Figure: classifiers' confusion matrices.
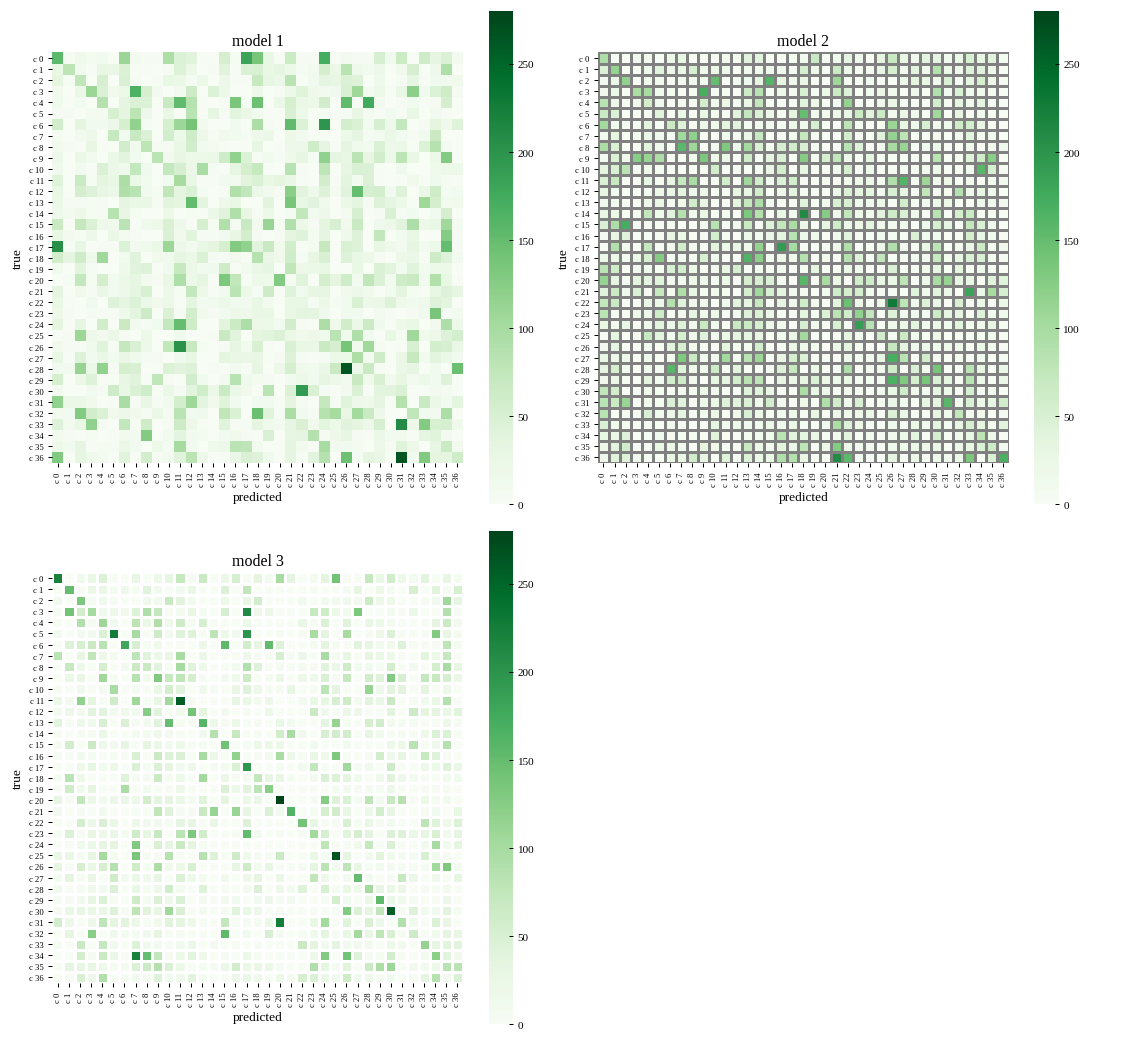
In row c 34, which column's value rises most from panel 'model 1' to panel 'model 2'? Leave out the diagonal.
c 16
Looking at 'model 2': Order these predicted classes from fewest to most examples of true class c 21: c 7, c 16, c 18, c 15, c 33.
c 18, c 16, c 15, c 7, c 33
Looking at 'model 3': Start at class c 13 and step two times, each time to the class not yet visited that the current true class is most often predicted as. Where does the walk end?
c 28
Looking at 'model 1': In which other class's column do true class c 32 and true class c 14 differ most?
c 18
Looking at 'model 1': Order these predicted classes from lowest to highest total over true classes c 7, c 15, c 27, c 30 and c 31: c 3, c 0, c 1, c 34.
c 1, c 3, c 34, c 0
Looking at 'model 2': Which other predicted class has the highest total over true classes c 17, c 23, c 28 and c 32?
c 30
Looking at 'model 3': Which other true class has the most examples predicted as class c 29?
c 35
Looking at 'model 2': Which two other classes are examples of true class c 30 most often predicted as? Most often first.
c 18, c 0
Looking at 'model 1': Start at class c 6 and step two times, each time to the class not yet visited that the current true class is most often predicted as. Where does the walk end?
c 11
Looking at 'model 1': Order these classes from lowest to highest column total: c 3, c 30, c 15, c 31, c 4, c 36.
c 30, c 36, c 3, c 4, c 15, c 31
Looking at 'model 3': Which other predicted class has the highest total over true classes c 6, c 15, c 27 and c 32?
c 3
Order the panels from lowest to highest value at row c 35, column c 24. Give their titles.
model 2, model 3, model 1
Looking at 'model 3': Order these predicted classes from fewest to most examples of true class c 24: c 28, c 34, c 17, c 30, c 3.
c 17, c 3, c 30, c 28, c 34
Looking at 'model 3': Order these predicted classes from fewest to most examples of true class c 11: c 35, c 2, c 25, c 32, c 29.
c 32, c 29, c 25, c 35, c 2
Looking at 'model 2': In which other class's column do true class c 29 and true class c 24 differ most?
c 23
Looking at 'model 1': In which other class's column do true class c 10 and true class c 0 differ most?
c 17
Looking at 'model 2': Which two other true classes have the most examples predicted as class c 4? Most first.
c 9, c 3
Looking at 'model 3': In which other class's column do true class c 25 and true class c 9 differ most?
c 30
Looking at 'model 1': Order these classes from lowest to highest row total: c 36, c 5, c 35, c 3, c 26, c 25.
c 5, c 35, c 25, c 3, c 26, c 36
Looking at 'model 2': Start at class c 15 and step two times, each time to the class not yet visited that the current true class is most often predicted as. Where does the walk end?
c 10
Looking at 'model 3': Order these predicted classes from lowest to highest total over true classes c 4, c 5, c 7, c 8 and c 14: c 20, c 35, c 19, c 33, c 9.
c 19, c 33, c 20, c 9, c 35
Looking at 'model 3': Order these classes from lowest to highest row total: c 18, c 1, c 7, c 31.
c 1, c 18, c 7, c 31
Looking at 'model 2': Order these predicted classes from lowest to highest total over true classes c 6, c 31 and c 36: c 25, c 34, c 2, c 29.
c 25, c 34, c 29, c 2
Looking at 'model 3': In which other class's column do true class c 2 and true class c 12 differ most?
c 8
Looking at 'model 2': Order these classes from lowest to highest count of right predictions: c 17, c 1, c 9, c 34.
c 34, c 17, c 1, c 9
